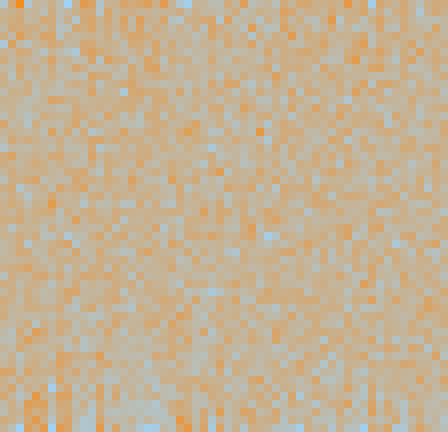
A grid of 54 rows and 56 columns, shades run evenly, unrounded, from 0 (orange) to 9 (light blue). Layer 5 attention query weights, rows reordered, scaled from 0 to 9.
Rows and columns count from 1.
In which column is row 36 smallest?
46
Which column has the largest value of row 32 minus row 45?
55
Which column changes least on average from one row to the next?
51
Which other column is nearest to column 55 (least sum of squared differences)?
39
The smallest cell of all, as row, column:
1, 3
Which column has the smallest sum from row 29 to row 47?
8
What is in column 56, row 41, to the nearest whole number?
4
